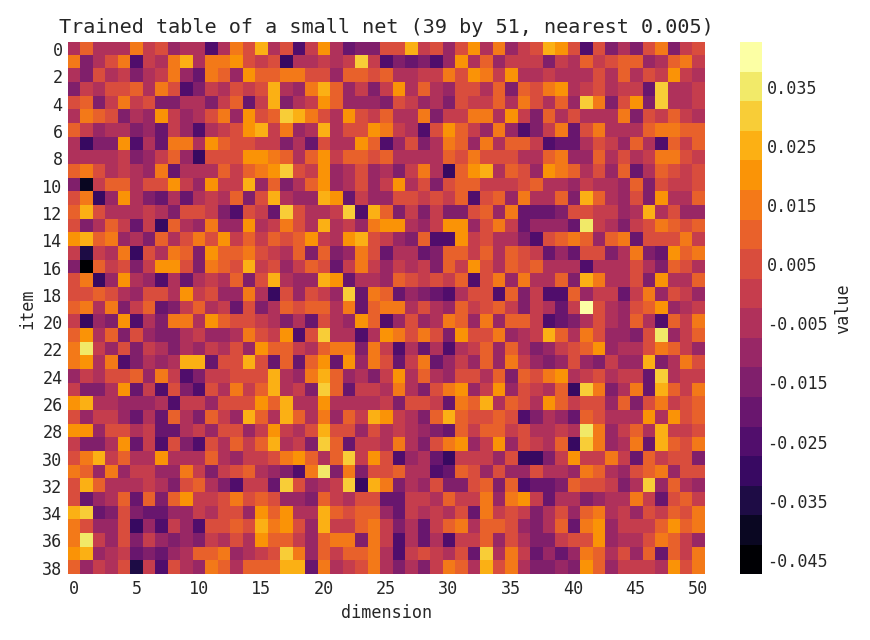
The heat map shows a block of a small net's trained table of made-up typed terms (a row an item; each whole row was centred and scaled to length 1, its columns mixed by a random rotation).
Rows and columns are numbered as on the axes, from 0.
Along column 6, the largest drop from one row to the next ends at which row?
34
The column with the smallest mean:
5
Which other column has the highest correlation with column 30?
8
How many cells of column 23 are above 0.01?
6
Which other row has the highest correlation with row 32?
12
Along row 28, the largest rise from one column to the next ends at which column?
41
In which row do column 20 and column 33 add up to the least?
30
